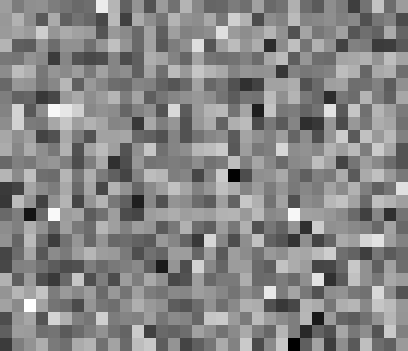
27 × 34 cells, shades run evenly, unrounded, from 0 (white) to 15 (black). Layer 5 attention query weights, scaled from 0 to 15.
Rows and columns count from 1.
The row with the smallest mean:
12
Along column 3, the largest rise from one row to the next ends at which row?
17
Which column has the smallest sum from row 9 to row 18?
6
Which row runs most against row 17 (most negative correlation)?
24
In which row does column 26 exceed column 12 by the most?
26
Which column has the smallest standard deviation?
11
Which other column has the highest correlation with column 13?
19
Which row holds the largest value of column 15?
22
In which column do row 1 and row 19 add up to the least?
32
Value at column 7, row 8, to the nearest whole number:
5
